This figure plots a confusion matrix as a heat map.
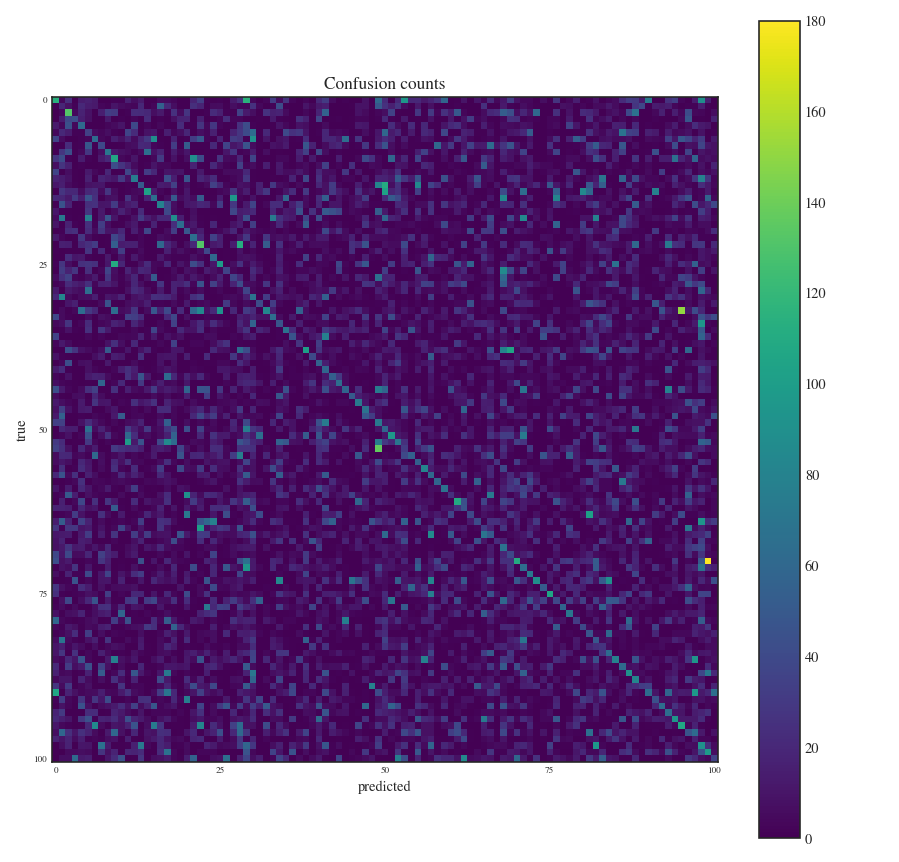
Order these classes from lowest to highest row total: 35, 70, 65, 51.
65, 35, 51, 70
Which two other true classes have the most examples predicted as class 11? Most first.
52, 51
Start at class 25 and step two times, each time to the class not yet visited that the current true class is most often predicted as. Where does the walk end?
21
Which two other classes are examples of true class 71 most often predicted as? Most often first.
29, 98
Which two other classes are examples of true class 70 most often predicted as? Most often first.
99, 29
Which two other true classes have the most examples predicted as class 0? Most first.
90, 79
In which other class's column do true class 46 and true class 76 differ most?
51
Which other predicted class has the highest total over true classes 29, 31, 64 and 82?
98
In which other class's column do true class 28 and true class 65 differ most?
22
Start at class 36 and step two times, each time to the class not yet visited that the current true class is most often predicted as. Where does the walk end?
93
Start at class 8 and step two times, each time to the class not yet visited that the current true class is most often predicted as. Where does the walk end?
50
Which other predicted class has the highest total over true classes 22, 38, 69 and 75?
28
